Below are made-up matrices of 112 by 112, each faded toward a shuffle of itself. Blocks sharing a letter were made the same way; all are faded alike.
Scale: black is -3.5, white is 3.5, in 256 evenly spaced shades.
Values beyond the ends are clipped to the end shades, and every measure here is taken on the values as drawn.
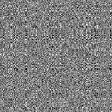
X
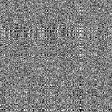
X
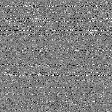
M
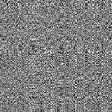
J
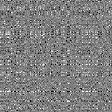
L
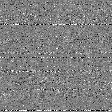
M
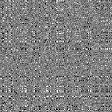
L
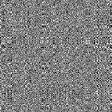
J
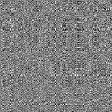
J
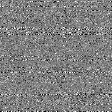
M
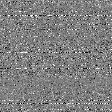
M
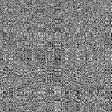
X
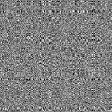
X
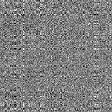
X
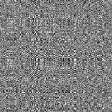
J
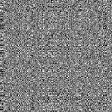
X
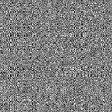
X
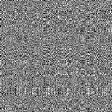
J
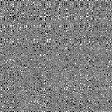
L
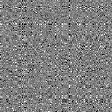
L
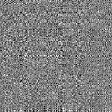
J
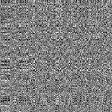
X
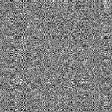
X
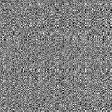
J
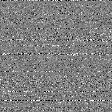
M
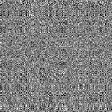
J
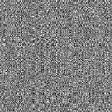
J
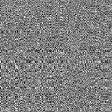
J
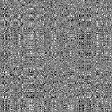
L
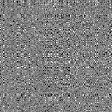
L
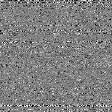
M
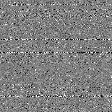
M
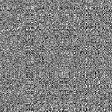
X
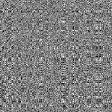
X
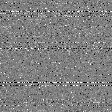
M
